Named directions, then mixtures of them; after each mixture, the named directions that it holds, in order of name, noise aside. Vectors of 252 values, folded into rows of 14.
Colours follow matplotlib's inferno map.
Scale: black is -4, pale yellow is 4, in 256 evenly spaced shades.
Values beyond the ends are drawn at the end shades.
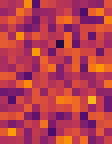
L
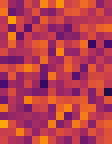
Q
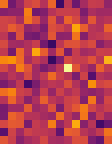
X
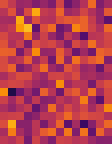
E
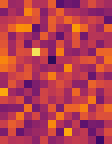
E, X.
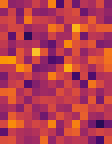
X.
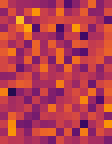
E.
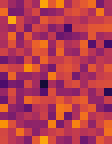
Q.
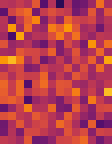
Q, X.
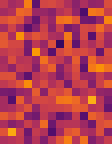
L.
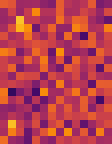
E.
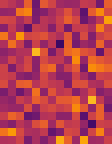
L.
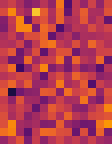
E, X.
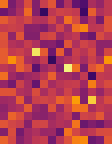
L, X.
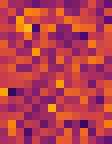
E.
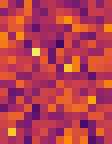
E, L, X.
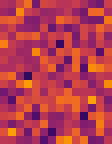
L.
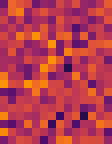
L, Q, X.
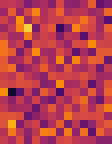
E.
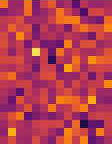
E, L, X.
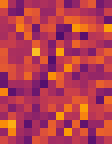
E, Q, X.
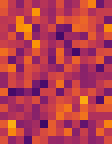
E, Q.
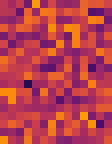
L, X.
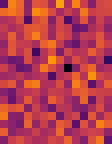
X.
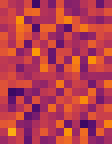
E, L.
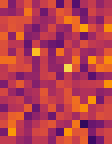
E, L, X.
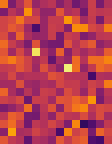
E, L, X.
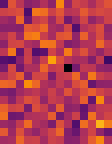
X.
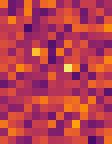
L, Q, X.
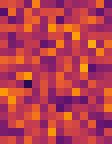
L, Q, X.
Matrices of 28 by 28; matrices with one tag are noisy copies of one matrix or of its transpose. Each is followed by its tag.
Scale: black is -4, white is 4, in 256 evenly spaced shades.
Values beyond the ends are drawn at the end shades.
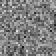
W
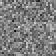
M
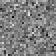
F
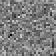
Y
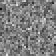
F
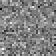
F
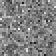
F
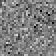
W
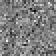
Y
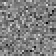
W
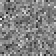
F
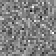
Y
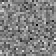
W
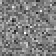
M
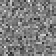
W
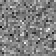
Y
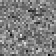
Y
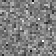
W
